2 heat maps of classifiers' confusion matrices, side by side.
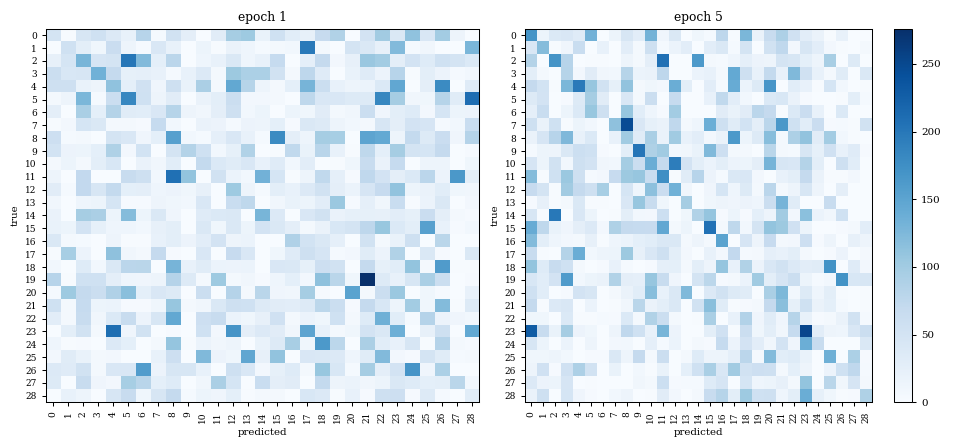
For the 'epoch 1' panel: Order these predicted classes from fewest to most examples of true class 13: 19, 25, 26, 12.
25, 26, 12, 19
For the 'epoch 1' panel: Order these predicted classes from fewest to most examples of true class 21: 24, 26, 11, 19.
11, 19, 24, 26
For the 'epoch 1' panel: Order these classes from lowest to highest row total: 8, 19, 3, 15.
15, 3, 19, 8
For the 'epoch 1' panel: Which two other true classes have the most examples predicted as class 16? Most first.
24, 9
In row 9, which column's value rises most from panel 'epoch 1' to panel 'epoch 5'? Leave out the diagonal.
15
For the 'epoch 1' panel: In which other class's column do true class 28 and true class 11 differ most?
27
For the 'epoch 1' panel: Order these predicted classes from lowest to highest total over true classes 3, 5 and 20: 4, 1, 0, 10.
0, 10, 1, 4
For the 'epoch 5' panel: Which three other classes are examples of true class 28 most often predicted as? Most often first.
23, 18, 16
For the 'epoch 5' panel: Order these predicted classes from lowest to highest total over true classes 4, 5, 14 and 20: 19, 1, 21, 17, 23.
19, 1, 23, 17, 21
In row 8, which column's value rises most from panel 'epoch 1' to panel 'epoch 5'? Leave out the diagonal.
17
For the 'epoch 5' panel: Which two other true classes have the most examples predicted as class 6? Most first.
12, 4
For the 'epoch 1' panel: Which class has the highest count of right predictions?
5
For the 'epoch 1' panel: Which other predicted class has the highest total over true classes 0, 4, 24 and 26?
18
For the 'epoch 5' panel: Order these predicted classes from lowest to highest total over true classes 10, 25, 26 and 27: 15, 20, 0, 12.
0, 15, 12, 20
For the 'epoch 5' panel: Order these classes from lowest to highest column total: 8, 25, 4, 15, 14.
14, 25, 4, 15, 8
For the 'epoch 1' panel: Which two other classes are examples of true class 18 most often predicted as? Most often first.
26, 8
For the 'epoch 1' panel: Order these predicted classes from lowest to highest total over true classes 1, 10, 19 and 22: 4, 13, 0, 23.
13, 0, 4, 23
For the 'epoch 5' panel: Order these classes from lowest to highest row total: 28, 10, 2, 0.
28, 2, 0, 10
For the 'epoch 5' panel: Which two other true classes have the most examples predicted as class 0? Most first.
23, 15
